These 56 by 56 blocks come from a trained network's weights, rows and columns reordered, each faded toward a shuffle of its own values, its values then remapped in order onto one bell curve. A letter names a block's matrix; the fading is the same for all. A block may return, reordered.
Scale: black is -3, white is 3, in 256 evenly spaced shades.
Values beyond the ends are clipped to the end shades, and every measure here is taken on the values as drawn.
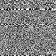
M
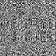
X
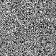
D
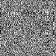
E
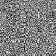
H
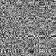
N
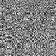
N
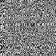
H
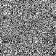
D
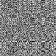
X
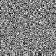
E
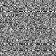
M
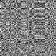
N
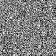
D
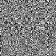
H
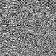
E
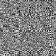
H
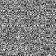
N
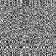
X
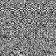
N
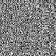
E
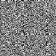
H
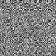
N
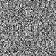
E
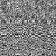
N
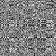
N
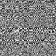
M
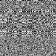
M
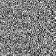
E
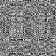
X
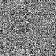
E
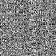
D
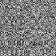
N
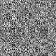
E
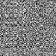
H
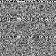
M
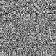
E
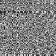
H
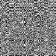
H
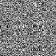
E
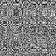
X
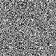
E
